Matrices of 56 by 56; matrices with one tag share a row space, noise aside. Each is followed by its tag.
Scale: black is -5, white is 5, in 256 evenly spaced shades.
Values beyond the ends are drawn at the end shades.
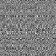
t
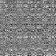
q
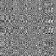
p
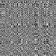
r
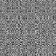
t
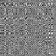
p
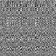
t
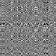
r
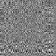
p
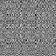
t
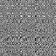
t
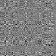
p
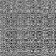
q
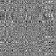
p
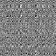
t
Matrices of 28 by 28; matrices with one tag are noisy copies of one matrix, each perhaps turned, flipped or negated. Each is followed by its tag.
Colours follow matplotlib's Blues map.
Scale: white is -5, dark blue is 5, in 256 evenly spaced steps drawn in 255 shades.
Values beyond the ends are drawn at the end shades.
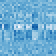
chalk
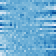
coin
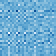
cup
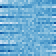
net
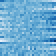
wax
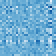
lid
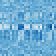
chalk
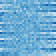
net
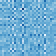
cup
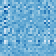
lid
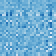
lid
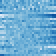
wax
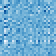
lid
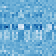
chalk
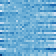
net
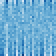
net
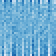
net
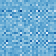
cup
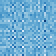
cup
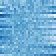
wax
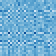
cup
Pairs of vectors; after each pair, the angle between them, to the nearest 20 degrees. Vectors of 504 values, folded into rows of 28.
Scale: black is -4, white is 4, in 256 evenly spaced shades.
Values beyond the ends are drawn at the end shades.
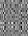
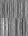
80 degrees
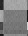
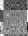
160 degrees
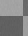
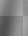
60 degrees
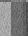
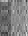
140 degrees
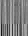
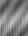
80 degrees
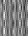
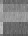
100 degrees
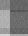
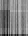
140 degrees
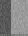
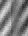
120 degrees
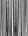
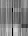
140 degrees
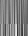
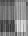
120 degrees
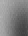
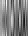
60 degrees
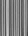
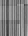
160 degrees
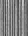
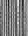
160 degrees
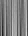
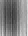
120 degrees
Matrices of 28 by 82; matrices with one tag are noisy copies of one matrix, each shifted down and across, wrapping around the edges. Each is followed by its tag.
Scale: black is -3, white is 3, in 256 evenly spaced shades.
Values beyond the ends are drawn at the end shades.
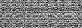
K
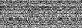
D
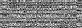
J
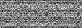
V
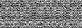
K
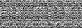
K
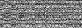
J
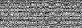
J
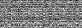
K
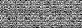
K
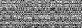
D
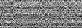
V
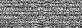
J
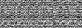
K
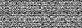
K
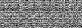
K
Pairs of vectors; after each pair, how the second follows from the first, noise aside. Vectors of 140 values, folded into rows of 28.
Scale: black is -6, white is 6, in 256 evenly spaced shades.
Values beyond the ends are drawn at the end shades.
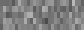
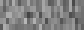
sign-scrambled.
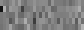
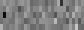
shuffled.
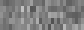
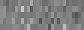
partly zeroed.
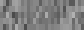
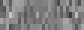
reversed.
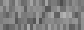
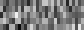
wrapped around, negated, scaled up.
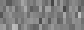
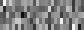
wrapped around, negated, scaled up.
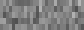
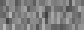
reversed.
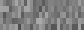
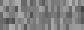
shuffled.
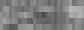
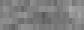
shrunk.
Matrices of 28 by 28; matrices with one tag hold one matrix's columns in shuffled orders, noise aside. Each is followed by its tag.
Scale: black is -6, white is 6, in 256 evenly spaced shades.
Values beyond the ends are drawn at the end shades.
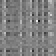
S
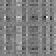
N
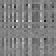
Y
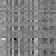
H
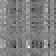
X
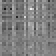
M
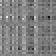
N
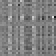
N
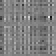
N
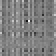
S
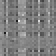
S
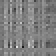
X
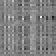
N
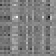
N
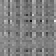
S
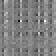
S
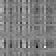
X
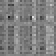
N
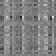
N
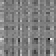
H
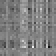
X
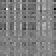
M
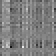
X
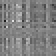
Y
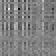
M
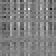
M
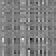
H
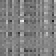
S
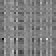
H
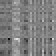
H
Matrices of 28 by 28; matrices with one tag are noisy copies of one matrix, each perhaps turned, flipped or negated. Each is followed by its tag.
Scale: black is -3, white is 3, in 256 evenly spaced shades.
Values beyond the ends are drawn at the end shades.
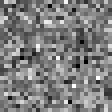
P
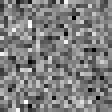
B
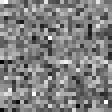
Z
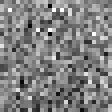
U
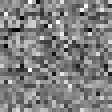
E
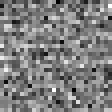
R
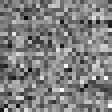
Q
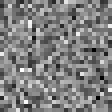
B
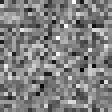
E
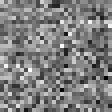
Q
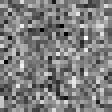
P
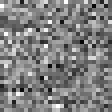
Q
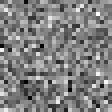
B
